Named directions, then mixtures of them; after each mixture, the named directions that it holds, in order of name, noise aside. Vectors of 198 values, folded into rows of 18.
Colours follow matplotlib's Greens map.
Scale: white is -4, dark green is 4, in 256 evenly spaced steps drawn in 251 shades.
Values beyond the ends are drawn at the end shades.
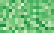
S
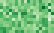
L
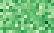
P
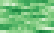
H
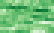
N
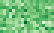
N, S.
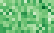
L.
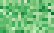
L, N.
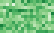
H, L, S.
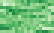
H, L.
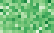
L, P.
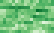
N.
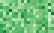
L, S.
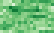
H, N, P.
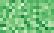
S.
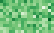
L.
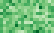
N, P.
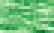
H, N.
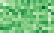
H, L.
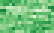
H, L, N.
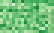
H, P, S.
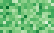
P.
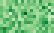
L, P.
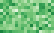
H, L, P.
